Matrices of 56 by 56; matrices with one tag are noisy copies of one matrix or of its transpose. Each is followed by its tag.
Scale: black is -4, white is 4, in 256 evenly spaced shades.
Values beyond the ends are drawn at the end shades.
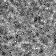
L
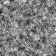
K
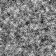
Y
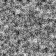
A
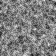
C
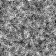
Y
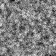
K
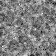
C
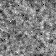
L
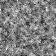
Y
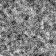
L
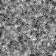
C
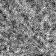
L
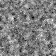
A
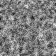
A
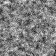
K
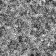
C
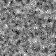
A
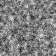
A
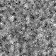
A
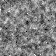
Y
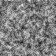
Y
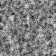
A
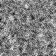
A
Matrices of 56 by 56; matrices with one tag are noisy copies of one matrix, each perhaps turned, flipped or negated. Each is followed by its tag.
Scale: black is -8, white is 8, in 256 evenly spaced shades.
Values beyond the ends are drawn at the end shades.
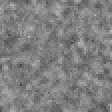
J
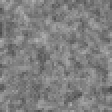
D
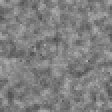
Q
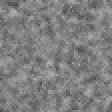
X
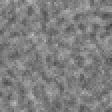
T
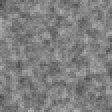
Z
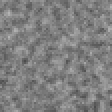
T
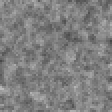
D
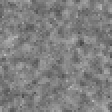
J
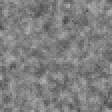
J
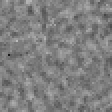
T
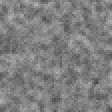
Q
